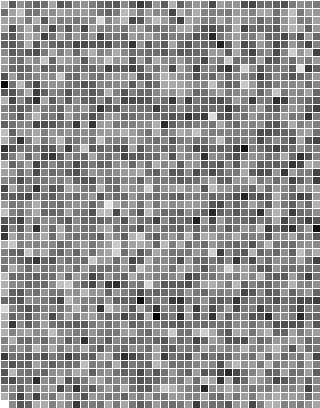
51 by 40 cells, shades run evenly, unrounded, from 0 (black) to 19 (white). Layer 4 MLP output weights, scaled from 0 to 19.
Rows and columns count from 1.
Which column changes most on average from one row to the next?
5
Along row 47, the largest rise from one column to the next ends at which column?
2
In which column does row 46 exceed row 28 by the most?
20
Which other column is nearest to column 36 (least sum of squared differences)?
9
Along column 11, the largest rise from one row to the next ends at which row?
44
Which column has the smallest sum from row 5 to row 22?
26
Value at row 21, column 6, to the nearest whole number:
8
